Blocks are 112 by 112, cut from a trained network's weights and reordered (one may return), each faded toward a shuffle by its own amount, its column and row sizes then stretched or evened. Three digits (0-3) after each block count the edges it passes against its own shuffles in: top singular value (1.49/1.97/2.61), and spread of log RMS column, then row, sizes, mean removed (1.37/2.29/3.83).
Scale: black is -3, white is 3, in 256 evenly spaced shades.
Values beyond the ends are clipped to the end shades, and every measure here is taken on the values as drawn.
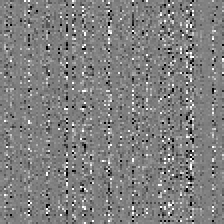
1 3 1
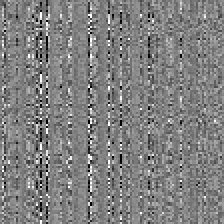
3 3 1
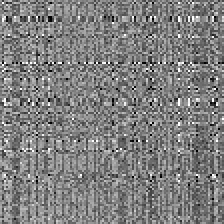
3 2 2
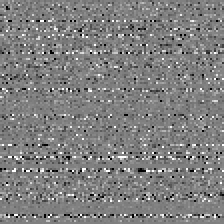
1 0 3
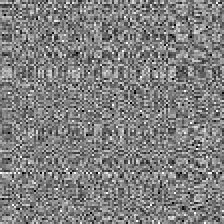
3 0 1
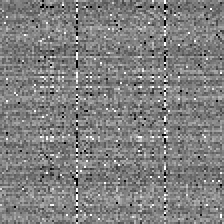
2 2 0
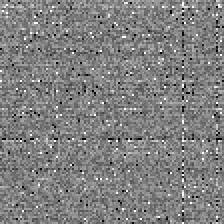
1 1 1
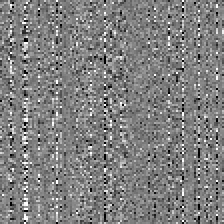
2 3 0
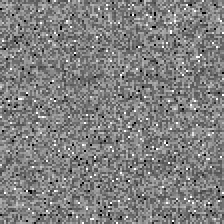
0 0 0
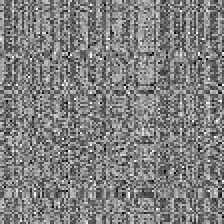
3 1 0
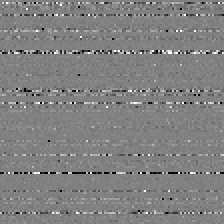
2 0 3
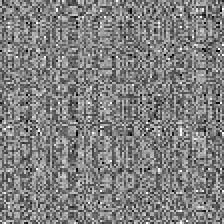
3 1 1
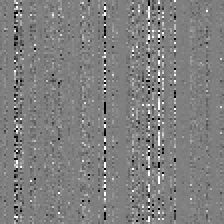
2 3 0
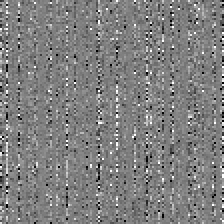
1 3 0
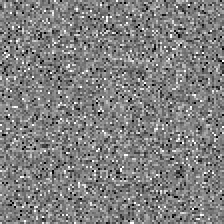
1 0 0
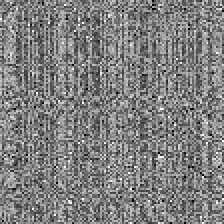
3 0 0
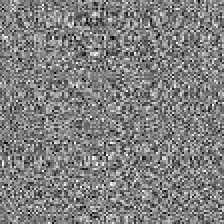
3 0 1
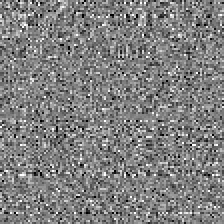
2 0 2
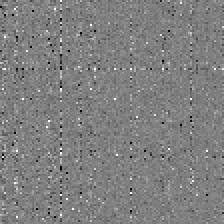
1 2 1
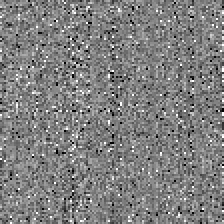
1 2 0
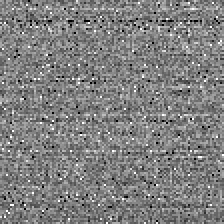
1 0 1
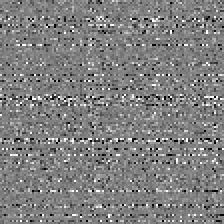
1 1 3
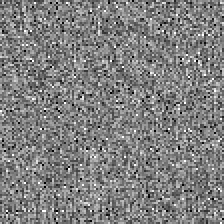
1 0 1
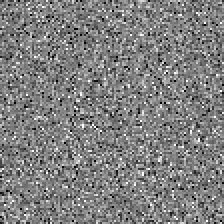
1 0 0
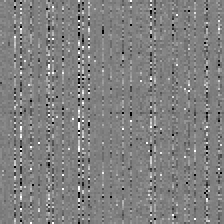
1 3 0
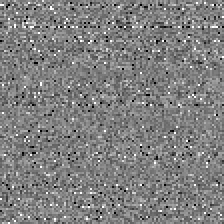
0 0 2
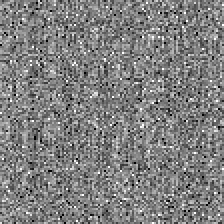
2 0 0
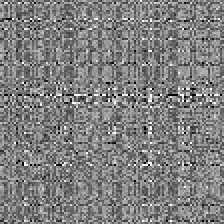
3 1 2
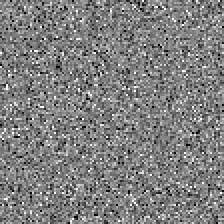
0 0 1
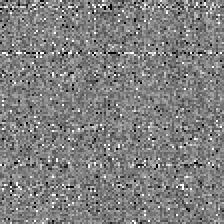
1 1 2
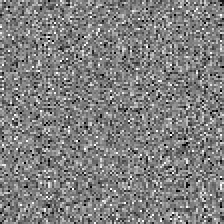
2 1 0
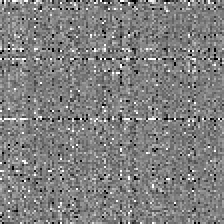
2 2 2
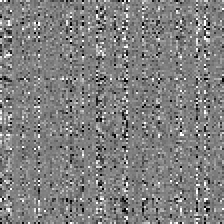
2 3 2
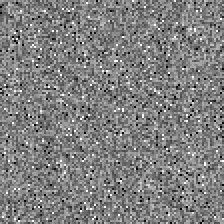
0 0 0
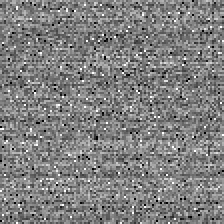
1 0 0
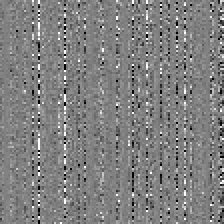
2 3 0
